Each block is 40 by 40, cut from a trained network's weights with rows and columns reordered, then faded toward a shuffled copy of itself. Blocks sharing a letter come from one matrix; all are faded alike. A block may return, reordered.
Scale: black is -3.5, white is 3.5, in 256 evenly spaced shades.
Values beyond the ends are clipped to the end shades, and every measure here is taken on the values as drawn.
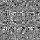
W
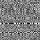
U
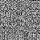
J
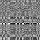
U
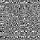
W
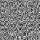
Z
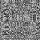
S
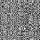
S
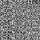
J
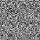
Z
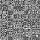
S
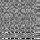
U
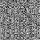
S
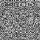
Z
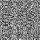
S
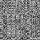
S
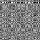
U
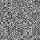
J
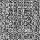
S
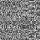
S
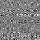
W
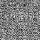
Z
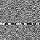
U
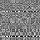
U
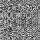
S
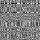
U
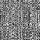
S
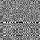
U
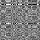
U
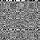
U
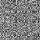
J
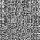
S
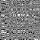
W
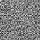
J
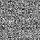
Z
